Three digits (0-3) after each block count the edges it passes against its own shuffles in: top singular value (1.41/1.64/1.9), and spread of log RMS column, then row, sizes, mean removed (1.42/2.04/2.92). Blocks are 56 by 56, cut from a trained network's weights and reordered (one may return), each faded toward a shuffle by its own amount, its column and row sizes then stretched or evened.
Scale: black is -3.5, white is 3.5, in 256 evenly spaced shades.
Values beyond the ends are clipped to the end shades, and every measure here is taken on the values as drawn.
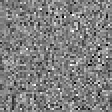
1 1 1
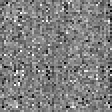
0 1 1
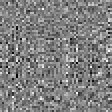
3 2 1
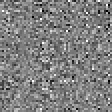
2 2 1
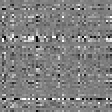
3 2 3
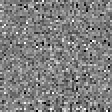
0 1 1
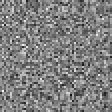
2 1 0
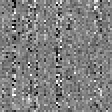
2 3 0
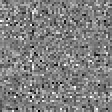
0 1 2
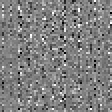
0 3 0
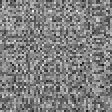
3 0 0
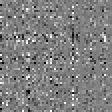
0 3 2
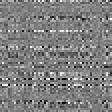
3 1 3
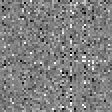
0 2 0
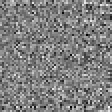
1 1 1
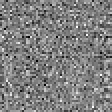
2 1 0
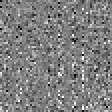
1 2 0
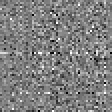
2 2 1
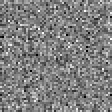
0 0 0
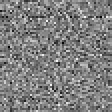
2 0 0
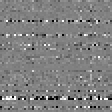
3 0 3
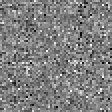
1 1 0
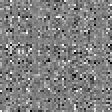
0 3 2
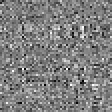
2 1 2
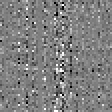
0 3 0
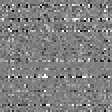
2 1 3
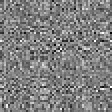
3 0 2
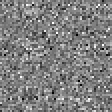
1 0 1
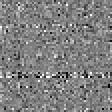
1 1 2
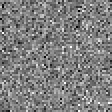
0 1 0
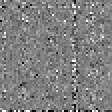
2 2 1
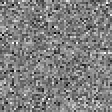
0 0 1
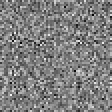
3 1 1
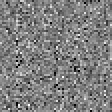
1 2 0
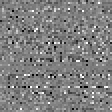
0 1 3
